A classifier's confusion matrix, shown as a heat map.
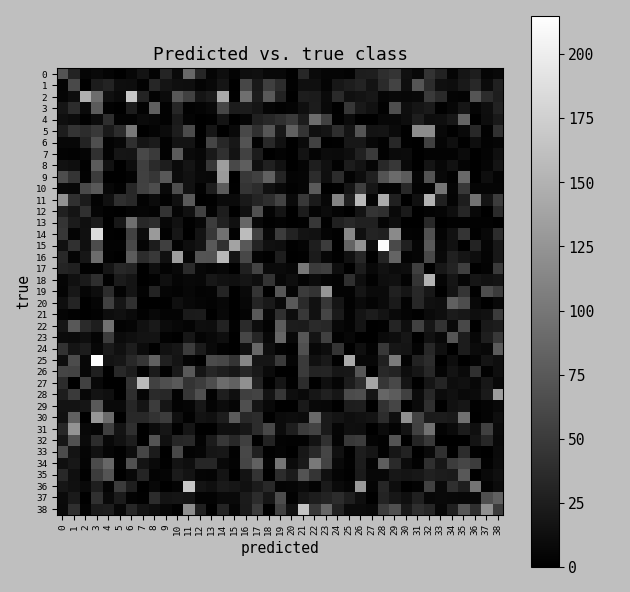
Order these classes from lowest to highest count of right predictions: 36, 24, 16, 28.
24, 16, 28, 36
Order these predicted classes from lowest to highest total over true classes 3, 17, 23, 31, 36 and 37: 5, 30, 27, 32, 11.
27, 30, 5, 32, 11
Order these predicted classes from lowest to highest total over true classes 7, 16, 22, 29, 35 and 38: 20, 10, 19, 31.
20, 31, 19, 10
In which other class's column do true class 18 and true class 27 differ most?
7
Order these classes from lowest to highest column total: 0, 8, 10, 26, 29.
10, 0, 8, 26, 29
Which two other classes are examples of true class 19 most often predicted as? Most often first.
23, 37
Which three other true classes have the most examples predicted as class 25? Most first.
14, 15, 28
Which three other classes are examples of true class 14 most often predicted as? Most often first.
3, 16, 8
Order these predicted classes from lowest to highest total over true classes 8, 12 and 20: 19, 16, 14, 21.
19, 21, 16, 14
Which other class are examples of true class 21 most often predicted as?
17
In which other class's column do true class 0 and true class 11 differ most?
26
